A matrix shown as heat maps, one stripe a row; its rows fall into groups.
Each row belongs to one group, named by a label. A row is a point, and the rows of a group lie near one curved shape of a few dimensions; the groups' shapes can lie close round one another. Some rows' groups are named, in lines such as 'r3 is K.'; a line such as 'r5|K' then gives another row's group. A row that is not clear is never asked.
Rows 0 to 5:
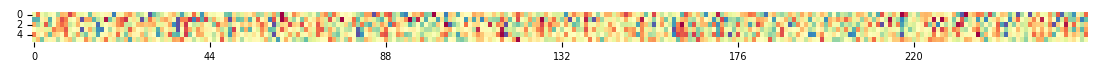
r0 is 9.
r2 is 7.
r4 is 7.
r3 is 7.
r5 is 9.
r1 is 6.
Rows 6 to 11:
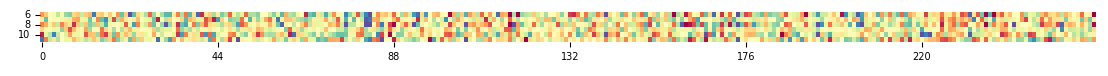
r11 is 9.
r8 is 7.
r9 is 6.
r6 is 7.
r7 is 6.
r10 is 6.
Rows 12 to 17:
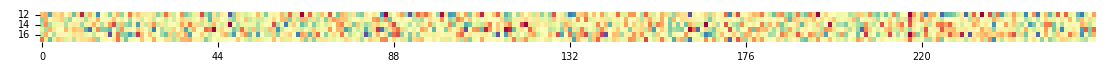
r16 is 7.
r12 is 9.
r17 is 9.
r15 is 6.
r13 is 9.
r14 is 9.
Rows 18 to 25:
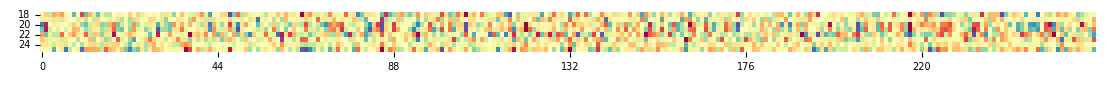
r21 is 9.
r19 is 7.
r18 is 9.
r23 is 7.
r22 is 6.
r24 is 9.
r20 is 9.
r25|9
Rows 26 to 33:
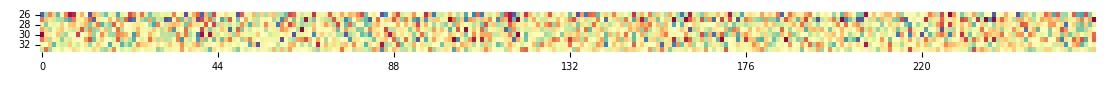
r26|6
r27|7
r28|6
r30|6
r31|7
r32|7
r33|9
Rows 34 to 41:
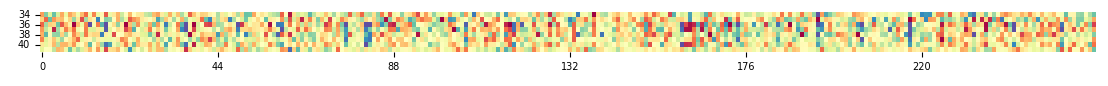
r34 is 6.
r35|9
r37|7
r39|6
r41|9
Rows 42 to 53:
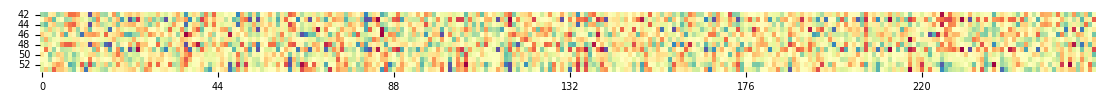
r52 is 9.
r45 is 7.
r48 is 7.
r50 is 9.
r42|6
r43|7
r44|6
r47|9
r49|7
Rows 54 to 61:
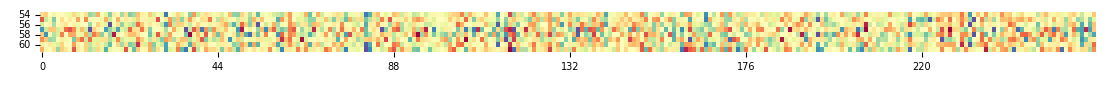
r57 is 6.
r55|6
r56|7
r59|9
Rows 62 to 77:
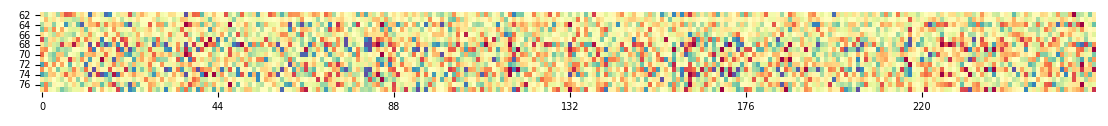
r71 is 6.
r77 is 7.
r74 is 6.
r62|7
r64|9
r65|9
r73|7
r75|7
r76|9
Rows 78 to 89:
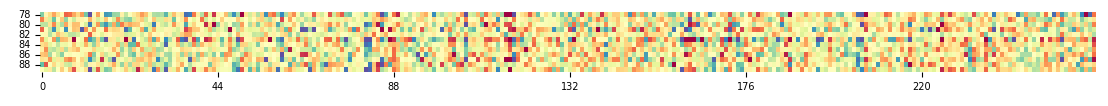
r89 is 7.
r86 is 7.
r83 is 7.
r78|6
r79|9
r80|6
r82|9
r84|7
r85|9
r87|6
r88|9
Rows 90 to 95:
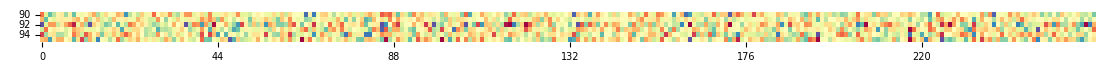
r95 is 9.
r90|9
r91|6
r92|6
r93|9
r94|6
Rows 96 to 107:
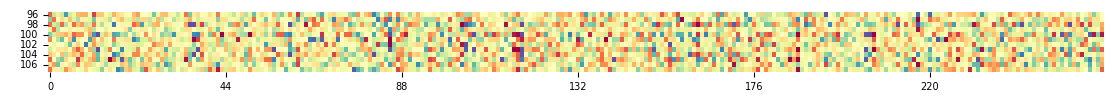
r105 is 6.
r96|6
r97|9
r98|7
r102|7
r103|6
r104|7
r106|9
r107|6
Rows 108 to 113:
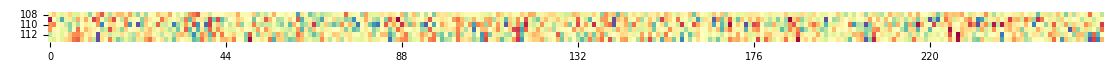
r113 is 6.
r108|9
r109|6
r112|6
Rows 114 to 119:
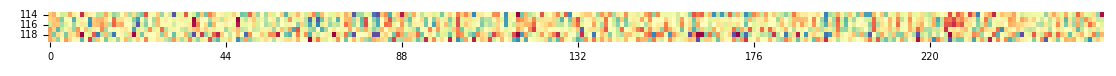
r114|7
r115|9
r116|9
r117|9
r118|7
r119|9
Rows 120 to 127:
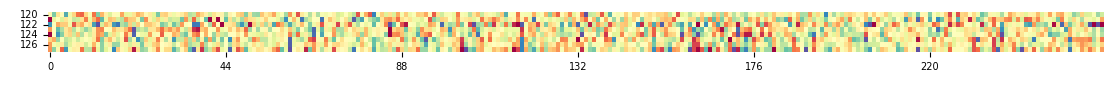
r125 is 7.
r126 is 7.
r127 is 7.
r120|6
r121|6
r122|6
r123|9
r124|9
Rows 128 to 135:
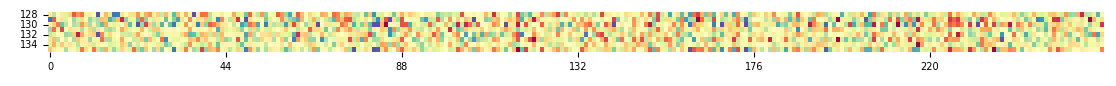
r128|7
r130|7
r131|9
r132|6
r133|9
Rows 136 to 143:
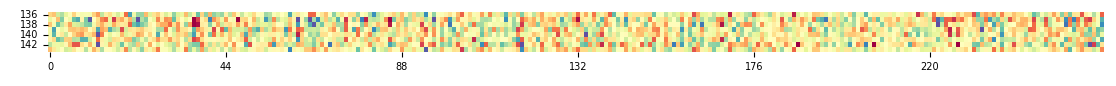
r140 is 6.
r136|7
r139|6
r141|9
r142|6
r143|7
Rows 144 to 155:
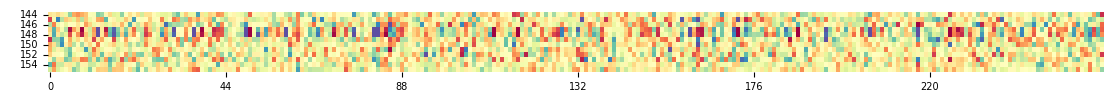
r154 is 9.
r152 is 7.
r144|6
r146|9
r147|7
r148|7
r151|7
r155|9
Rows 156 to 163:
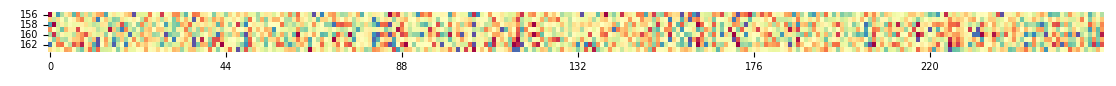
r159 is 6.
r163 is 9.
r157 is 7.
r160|9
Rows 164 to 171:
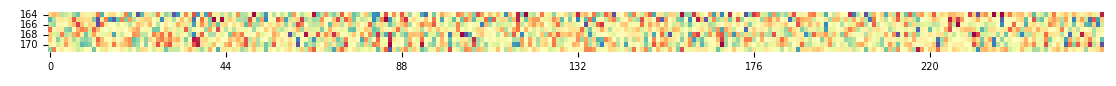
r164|7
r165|6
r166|6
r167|6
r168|7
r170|9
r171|9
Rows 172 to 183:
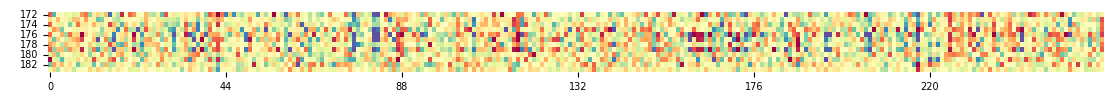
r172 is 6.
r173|6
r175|7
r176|7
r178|6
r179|7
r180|9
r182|9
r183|9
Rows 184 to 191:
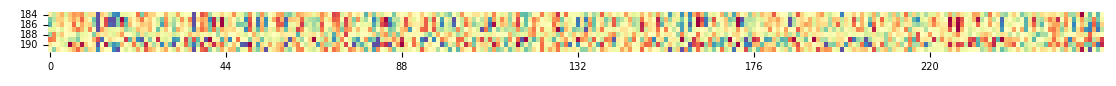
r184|7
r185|6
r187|6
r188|9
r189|7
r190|7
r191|7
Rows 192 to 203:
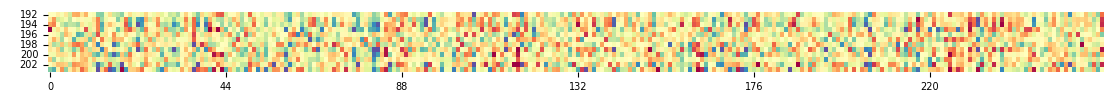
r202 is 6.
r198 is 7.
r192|6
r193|7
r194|7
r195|6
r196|9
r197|9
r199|7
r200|6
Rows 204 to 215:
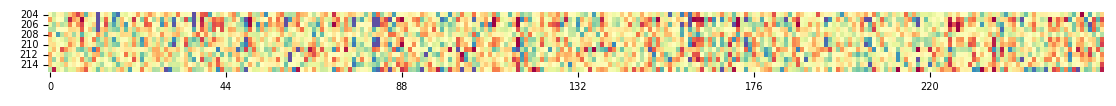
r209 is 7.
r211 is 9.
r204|7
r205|7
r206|7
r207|6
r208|9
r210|7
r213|7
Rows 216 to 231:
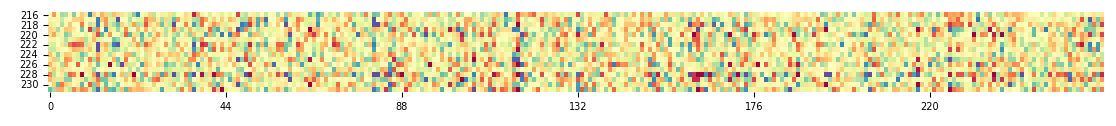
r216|9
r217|7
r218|7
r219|9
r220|7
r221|7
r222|7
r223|6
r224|9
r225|9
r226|6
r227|9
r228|7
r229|7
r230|9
